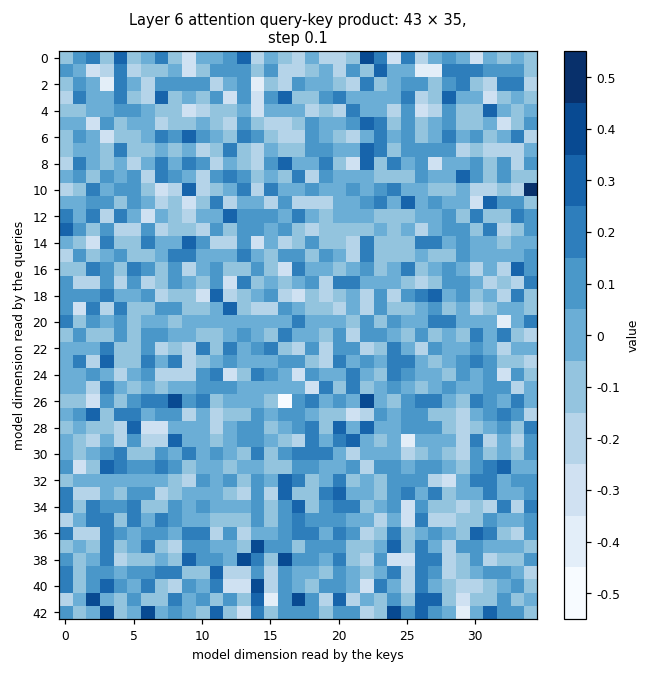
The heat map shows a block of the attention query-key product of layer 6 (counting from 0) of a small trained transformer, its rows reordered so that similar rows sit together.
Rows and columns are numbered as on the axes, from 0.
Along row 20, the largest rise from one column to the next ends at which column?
33
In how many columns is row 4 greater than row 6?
9
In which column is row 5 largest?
22
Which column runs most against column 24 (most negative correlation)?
13
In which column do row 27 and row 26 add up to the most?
8
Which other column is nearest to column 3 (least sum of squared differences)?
6
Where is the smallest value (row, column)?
26, 16
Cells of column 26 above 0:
20
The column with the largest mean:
3
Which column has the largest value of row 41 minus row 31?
2
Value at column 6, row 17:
-0.2
